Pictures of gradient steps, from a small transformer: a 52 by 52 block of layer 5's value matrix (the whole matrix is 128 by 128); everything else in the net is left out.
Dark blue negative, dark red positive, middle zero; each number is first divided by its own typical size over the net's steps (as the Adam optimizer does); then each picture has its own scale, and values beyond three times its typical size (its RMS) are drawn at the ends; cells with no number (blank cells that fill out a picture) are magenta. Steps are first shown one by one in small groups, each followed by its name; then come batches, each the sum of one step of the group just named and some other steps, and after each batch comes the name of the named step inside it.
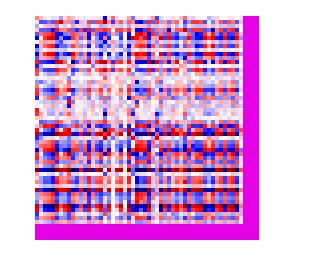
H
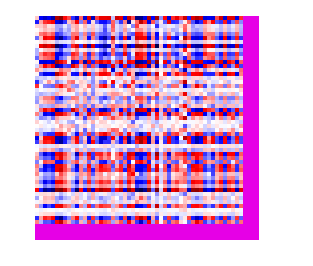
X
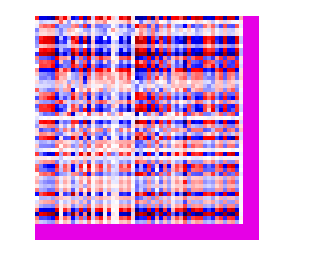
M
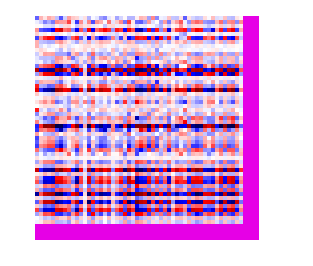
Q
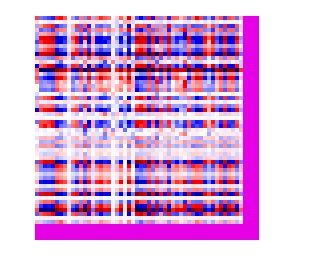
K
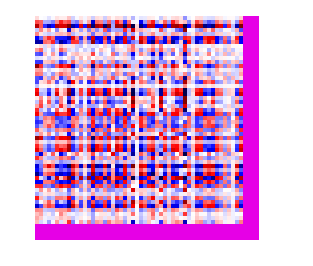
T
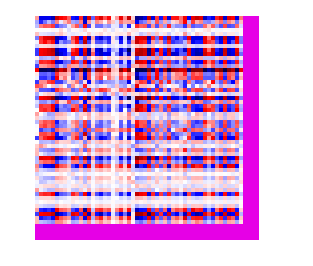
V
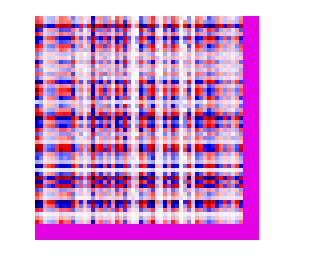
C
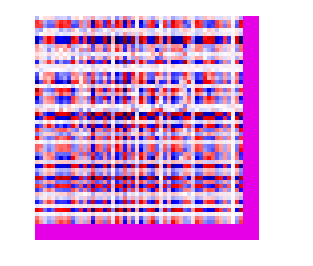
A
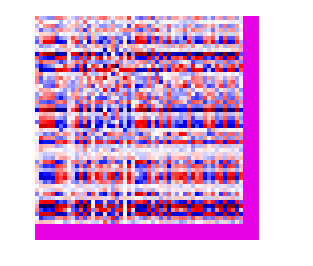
K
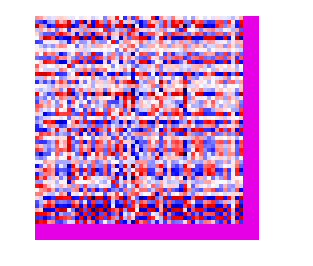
T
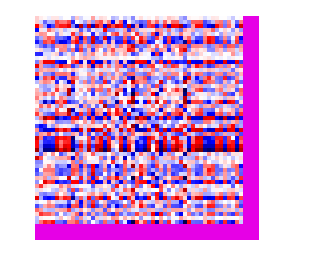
T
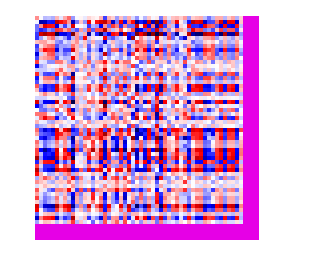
H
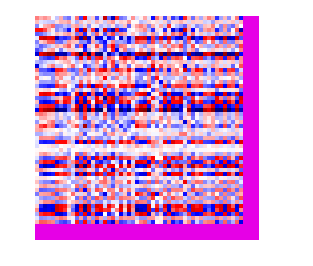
K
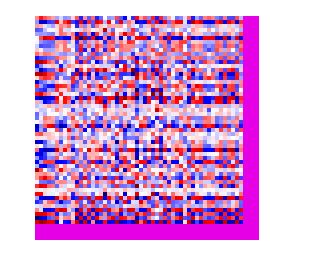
Q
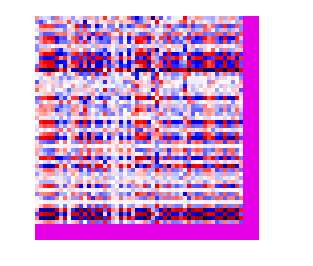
V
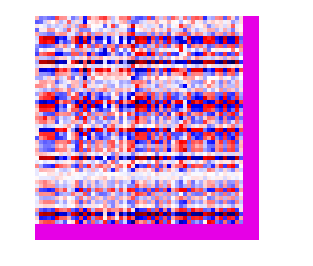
V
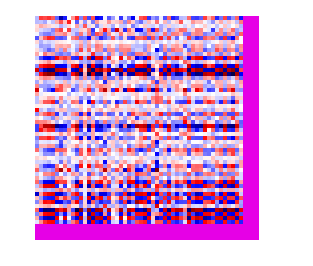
Q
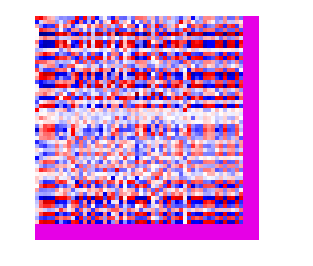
Q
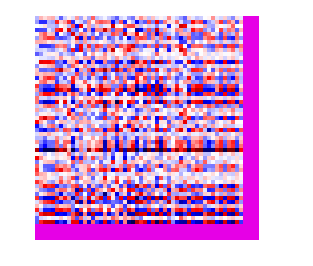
Q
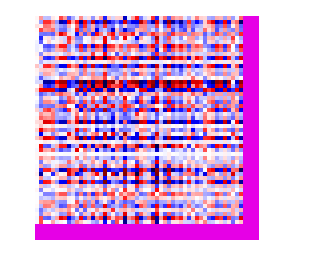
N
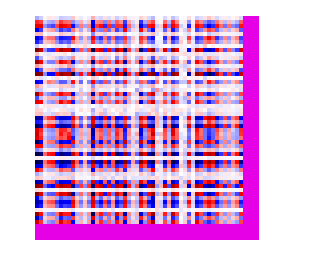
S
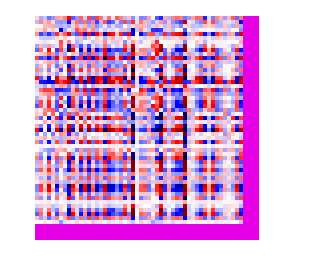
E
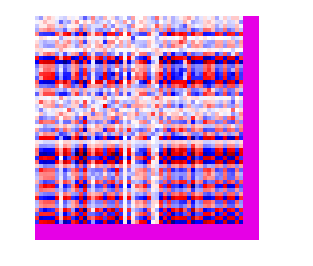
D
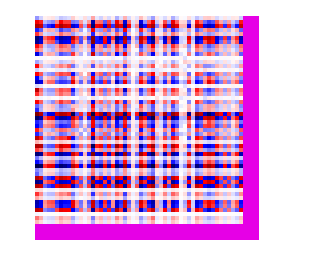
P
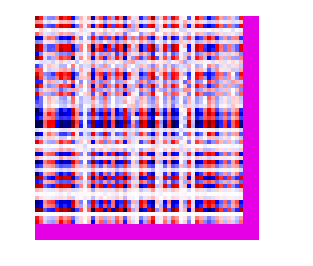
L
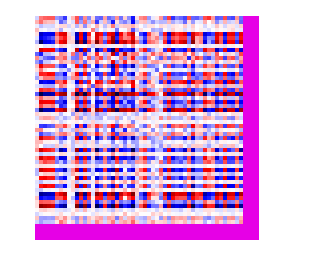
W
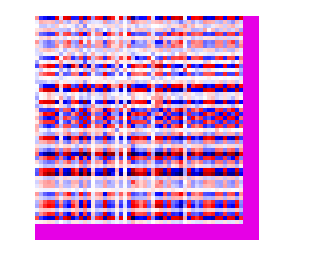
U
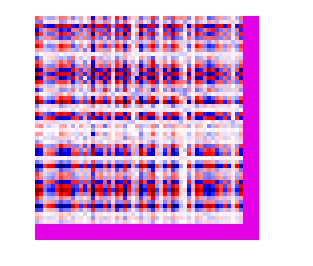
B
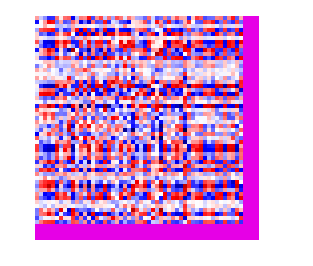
E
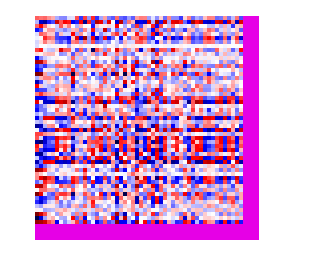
S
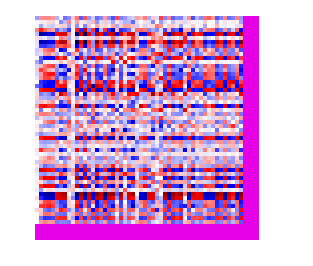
W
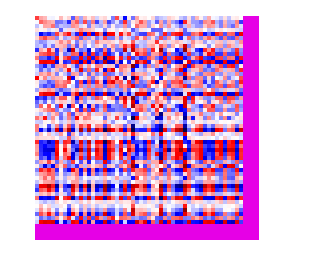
E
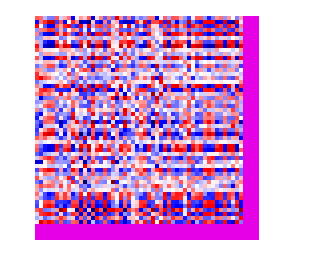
L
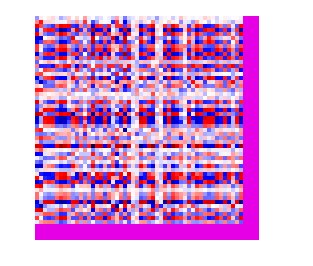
P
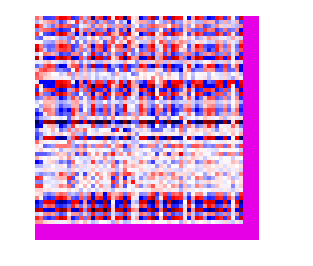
L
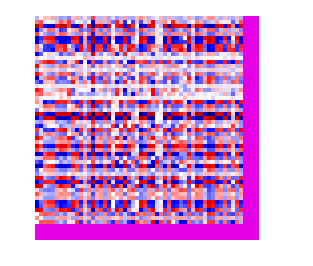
P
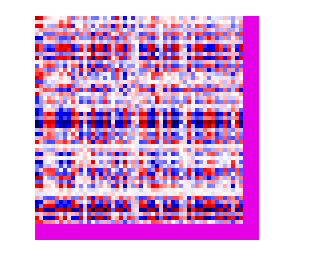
L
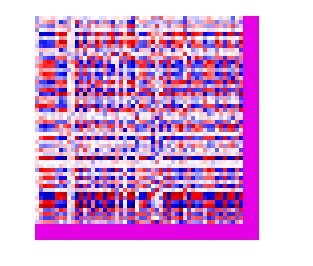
W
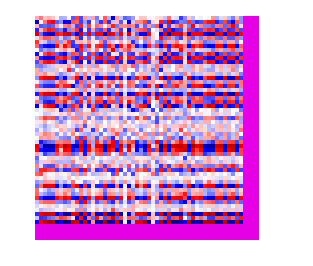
D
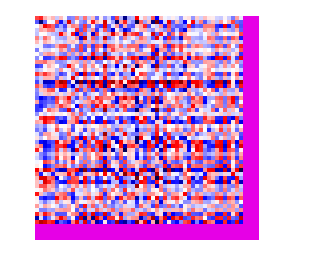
N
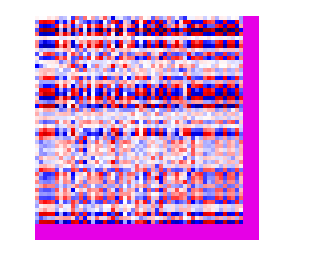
D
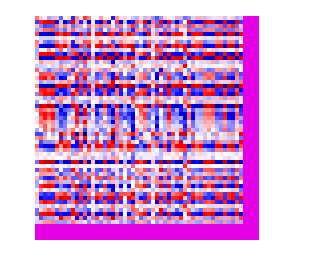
E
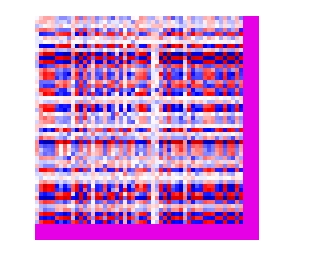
D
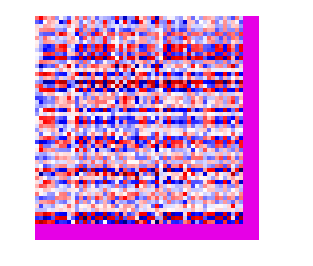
N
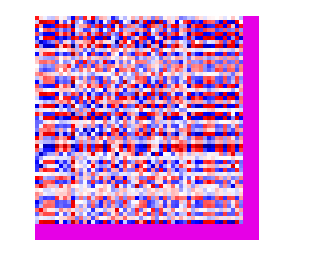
P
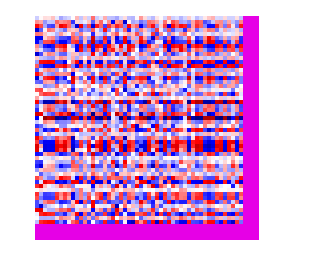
P
